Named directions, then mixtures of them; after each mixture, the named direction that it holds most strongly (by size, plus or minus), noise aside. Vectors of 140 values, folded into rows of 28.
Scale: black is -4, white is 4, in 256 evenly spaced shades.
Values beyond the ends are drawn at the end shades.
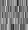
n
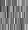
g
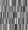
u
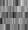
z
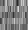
z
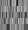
u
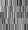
g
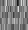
n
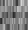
z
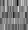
z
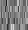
n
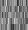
n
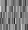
g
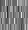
g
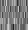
n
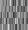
u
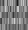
z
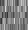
z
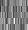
g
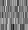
n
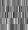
n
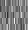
g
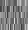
g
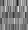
z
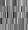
g
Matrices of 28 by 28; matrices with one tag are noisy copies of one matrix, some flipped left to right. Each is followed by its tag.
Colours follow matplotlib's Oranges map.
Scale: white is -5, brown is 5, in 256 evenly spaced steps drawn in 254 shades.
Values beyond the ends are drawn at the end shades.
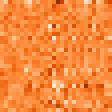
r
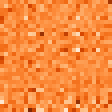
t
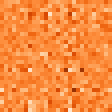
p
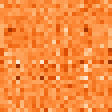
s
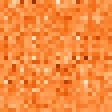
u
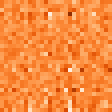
p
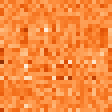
s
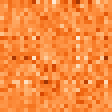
u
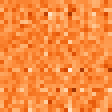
p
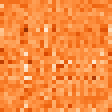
s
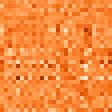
s
